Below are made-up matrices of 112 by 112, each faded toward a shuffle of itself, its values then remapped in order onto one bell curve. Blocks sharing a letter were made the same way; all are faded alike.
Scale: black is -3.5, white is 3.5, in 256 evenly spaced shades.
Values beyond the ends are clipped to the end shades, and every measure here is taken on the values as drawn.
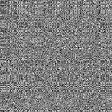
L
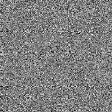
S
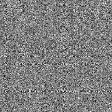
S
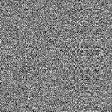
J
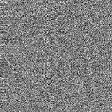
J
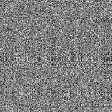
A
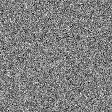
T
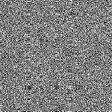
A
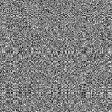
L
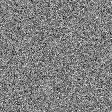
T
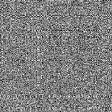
A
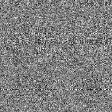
S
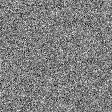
T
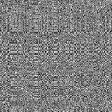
L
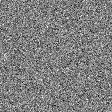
T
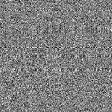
A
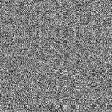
A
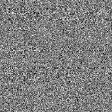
S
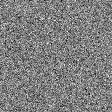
T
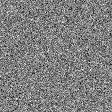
T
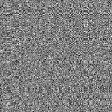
L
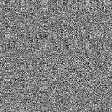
J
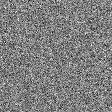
T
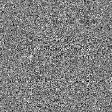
S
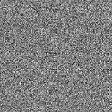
J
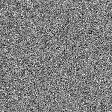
T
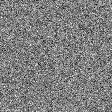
T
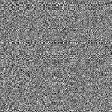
L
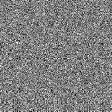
A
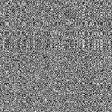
L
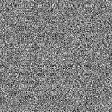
J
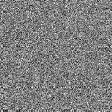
A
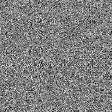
S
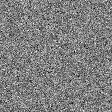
T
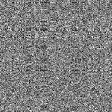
A
